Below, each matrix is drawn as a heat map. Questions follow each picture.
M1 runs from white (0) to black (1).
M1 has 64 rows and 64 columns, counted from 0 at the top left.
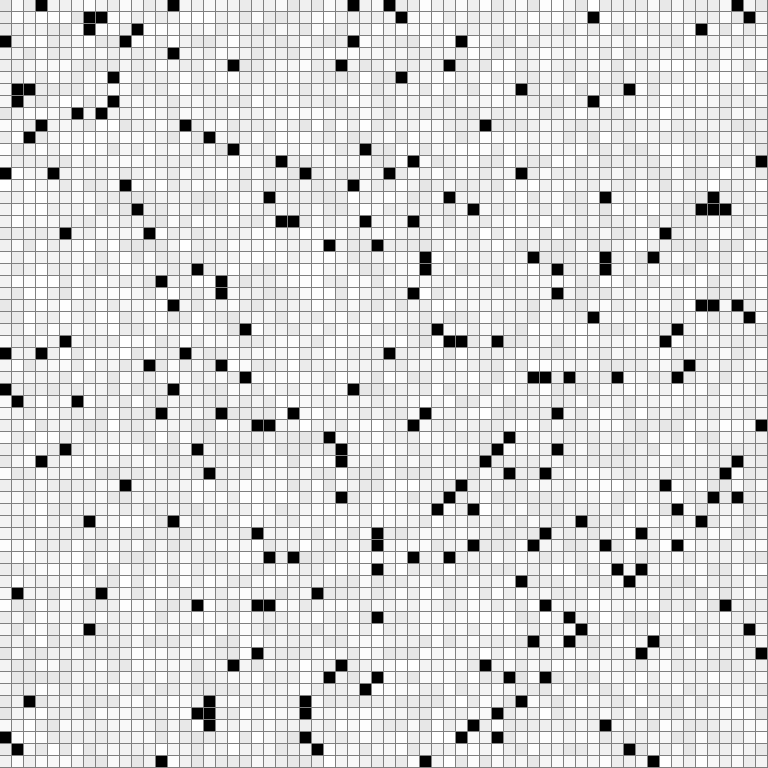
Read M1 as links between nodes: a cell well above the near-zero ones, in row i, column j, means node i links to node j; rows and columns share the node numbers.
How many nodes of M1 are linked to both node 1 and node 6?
1
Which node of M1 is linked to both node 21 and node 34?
node 35
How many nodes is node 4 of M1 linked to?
1
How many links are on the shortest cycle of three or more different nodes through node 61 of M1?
4
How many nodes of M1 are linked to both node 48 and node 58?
1
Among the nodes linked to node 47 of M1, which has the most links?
node 31
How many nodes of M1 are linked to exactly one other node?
2
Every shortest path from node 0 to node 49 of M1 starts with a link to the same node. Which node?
node 14
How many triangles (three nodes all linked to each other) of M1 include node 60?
1
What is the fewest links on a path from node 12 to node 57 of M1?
2
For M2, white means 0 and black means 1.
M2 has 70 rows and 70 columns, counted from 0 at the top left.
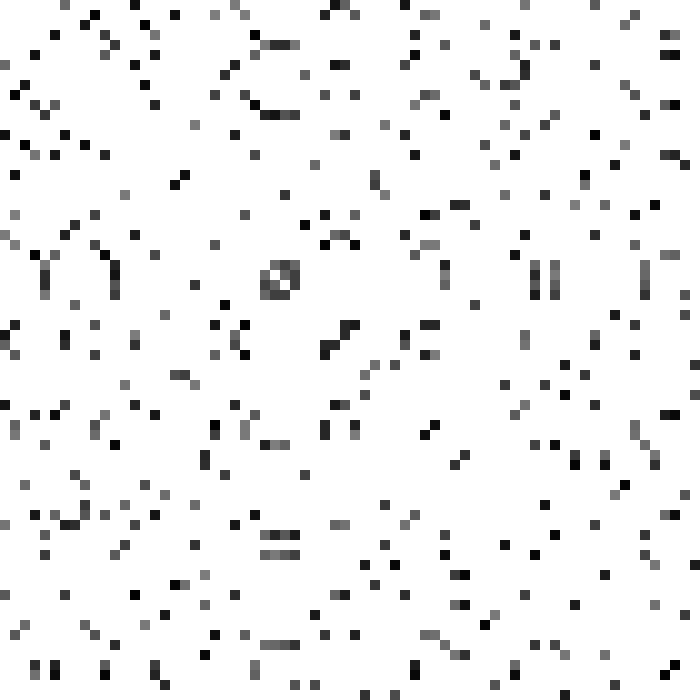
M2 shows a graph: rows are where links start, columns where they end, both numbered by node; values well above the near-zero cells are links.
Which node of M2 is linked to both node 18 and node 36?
node 37
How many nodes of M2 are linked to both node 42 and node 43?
7
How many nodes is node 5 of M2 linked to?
8
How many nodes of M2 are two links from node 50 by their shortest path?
6
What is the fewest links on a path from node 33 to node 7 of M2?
2
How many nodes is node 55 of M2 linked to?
9
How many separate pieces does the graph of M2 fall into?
2
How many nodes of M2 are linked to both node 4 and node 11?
6
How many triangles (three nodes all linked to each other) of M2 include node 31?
3
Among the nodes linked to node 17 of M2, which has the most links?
node 1
